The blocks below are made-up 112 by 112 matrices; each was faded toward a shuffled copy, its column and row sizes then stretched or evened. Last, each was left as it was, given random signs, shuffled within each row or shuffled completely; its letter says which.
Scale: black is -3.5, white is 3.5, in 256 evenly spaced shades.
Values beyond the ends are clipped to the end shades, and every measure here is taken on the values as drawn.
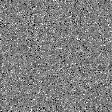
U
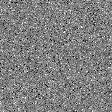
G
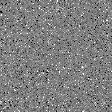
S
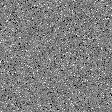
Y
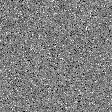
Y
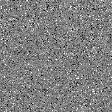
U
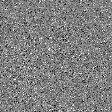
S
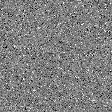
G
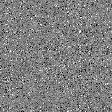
U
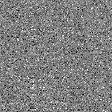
U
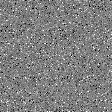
G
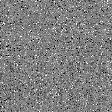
U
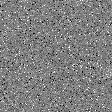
Y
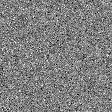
Y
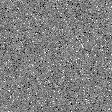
Y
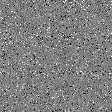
G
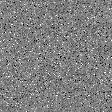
G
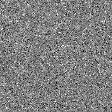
S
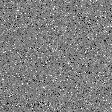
G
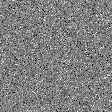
Y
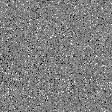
S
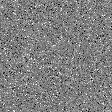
Y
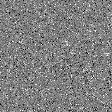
S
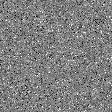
G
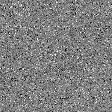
G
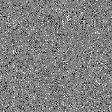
U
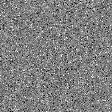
S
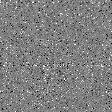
S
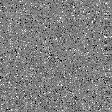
U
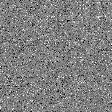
G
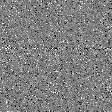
S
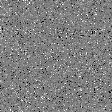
S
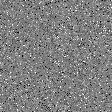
Y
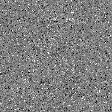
S
